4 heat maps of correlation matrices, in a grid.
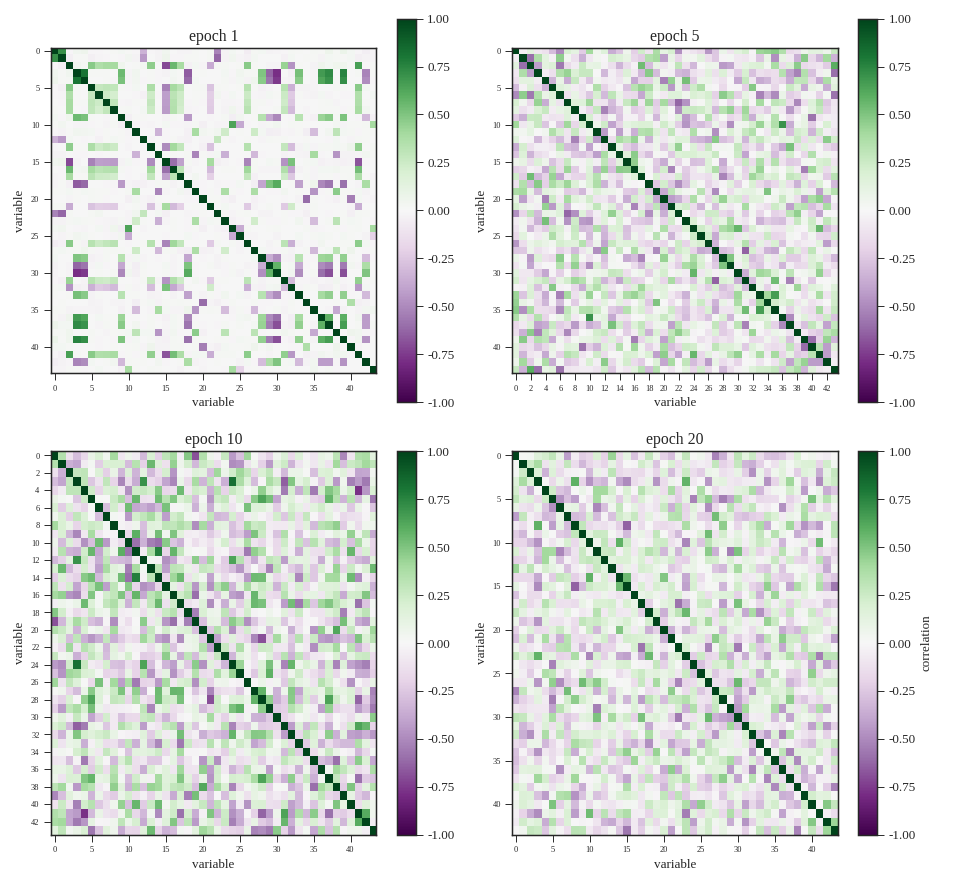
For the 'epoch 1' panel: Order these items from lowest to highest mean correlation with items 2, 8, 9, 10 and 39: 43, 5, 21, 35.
21, 35, 43, 5
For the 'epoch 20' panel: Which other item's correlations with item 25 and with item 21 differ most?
27
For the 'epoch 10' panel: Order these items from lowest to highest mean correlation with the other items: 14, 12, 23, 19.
19, 12, 23, 14
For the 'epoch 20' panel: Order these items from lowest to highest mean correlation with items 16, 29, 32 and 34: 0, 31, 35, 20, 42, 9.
42, 0, 20, 9, 31, 35
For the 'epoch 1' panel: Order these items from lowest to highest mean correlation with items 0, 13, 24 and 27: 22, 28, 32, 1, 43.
22, 32, 28, 43, 1
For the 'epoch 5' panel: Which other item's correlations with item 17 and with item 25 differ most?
28
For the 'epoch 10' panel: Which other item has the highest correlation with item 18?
0
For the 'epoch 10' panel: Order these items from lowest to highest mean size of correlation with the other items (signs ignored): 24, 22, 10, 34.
34, 22, 10, 24
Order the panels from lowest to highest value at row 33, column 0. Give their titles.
epoch 20, epoch 1, epoch 10, epoch 5
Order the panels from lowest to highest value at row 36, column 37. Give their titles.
epoch 5, epoch 20, epoch 10, epoch 1
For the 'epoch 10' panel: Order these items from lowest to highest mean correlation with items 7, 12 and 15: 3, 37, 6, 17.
6, 17, 37, 3
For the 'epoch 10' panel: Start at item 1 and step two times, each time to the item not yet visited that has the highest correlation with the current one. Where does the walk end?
43
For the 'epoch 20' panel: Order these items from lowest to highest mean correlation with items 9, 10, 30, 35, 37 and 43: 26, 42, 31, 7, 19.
31, 7, 42, 19, 26
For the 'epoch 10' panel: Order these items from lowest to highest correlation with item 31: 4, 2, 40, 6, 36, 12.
4, 12, 2, 36, 6, 40
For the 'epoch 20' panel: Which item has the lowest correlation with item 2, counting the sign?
32
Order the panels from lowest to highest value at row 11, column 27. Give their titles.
epoch 5, epoch 20, epoch 1, epoch 10
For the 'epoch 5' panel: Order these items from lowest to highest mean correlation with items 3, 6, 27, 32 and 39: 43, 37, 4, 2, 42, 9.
43, 2, 37, 9, 4, 42
